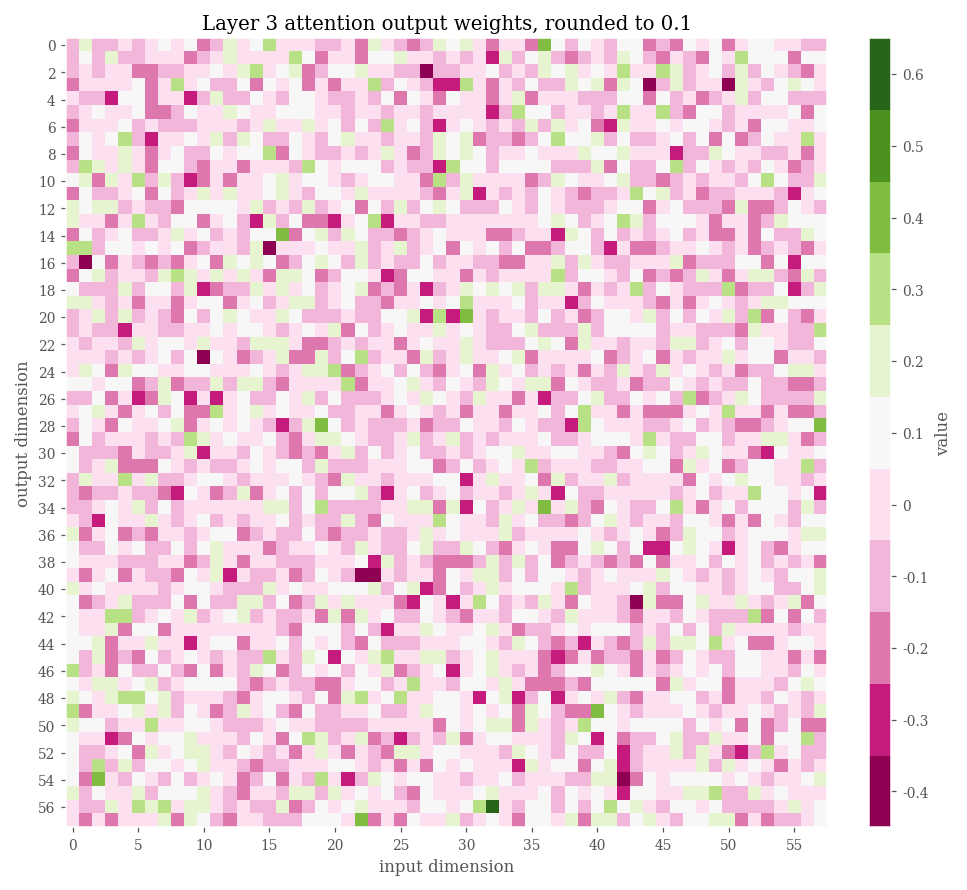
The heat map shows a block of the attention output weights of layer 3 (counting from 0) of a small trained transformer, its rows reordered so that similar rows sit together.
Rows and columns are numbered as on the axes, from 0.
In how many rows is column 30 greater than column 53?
28
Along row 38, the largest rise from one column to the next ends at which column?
24
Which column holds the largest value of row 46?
0
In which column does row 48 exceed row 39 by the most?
22
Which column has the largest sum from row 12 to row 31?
14
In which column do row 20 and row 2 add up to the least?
27
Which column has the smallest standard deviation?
54
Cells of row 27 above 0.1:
5
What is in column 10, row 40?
0.1
